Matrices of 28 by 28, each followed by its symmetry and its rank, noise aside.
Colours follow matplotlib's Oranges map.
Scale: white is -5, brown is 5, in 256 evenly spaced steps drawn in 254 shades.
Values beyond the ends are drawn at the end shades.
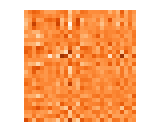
no symmetry, rank three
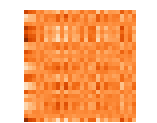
no symmetry, rank one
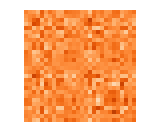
symmetric, rank three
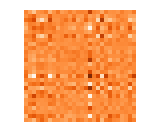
no symmetry, rank two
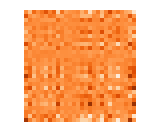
antisymmetric, rank two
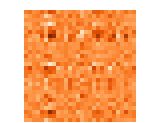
no symmetry, rank three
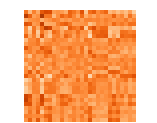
no symmetry, rank three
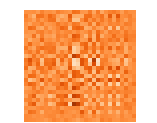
no symmetry, rank two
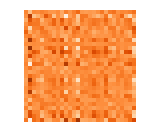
no symmetry, rank two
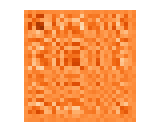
symmetric, rank two
